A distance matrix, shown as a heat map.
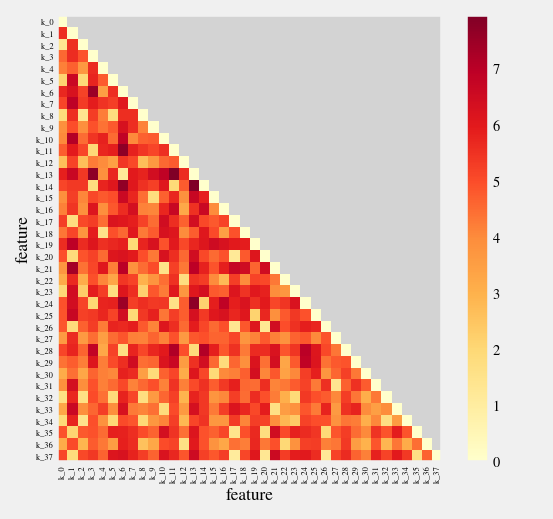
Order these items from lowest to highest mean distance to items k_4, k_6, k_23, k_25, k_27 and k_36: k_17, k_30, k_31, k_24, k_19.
k_31, k_30, k_19, k_17, k_24
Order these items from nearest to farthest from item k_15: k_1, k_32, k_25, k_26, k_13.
k_32, k_26, k_1, k_25, k_13
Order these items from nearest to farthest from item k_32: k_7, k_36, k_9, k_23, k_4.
k_23, k_36, k_9, k_4, k_7
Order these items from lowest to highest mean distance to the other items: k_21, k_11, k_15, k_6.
k_15, k_21, k_11, k_6
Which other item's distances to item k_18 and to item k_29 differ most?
k_4
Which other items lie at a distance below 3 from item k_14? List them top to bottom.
k_3, k_11, k_24
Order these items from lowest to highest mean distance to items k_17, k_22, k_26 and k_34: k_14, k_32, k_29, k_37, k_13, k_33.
k_37, k_32, k_29, k_33, k_14, k_13
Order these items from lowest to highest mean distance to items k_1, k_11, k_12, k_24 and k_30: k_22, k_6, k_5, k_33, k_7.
k_22, k_33, k_5, k_7, k_6
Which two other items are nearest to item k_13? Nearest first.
k_6, k_28
